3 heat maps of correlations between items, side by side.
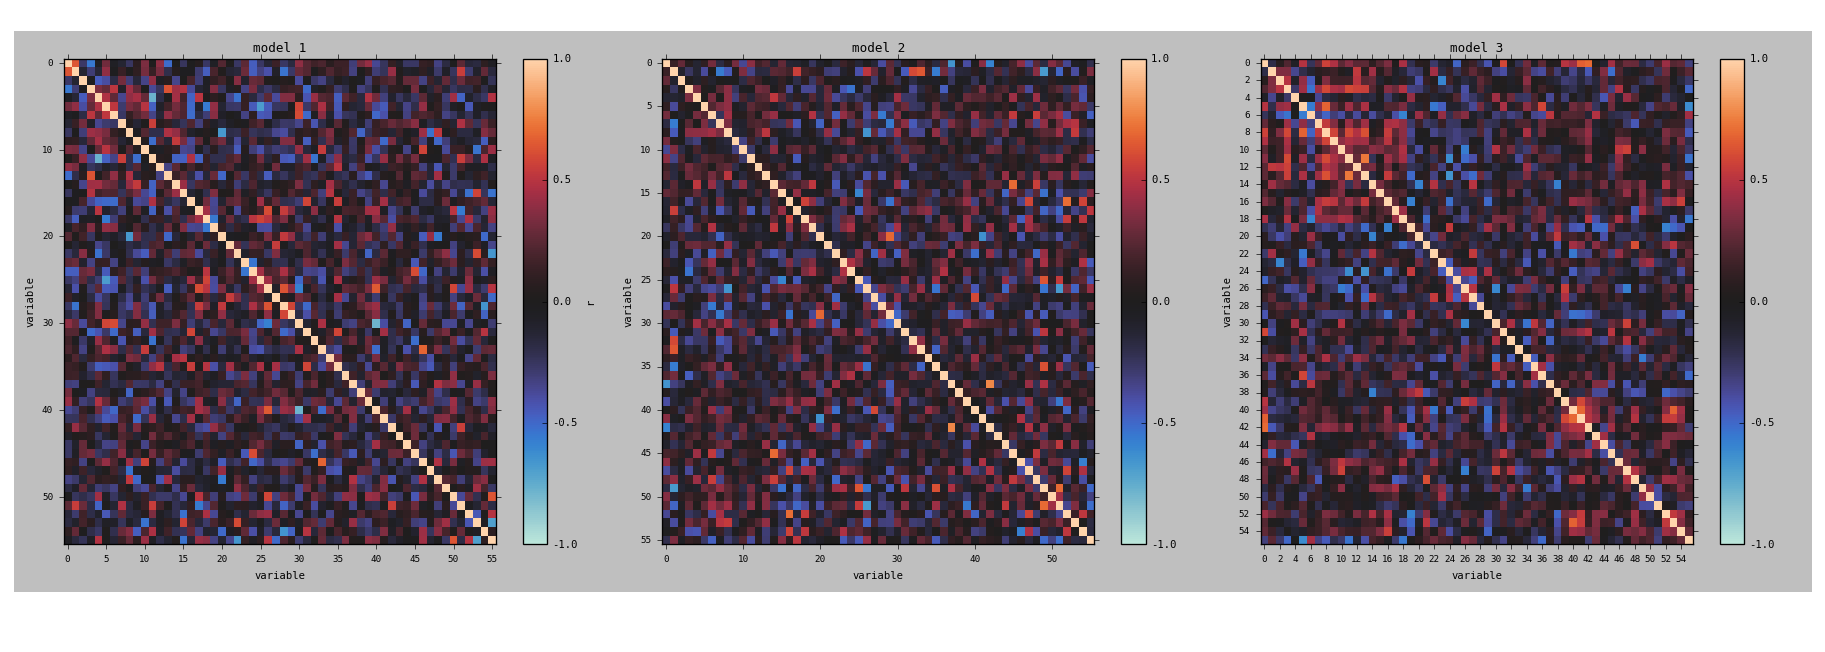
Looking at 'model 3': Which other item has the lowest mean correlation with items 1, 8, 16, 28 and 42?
19
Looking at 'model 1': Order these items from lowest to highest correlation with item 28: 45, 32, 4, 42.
42, 45, 32, 4
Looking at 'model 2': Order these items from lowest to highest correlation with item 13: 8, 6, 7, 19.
19, 7, 6, 8
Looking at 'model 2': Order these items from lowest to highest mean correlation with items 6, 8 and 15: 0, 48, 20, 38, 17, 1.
20, 1, 17, 38, 0, 48
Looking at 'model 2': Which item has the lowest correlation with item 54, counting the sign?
46
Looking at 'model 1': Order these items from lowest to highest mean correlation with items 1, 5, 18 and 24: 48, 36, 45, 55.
48, 36, 55, 45
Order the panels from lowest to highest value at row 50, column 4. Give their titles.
model 3, model 2, model 1
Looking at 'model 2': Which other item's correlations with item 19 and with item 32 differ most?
39
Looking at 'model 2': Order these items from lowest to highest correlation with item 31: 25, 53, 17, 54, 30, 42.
17, 30, 42, 53, 54, 25
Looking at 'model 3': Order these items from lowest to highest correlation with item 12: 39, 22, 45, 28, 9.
45, 39, 28, 22, 9
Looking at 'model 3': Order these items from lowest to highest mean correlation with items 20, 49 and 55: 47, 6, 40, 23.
47, 40, 6, 23
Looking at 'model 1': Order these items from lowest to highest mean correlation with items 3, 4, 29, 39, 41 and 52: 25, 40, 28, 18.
25, 18, 40, 28
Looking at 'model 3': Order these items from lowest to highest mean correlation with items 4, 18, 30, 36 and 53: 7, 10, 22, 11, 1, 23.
1, 22, 23, 7, 11, 10
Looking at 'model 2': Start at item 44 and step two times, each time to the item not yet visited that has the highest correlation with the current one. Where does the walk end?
49
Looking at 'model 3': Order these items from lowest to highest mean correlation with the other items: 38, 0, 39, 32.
38, 32, 39, 0
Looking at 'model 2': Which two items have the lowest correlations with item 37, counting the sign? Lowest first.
0, 29
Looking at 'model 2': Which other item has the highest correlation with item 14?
45
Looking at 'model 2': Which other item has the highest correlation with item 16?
52
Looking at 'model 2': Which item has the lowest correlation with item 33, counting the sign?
35
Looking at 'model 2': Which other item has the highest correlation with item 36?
24
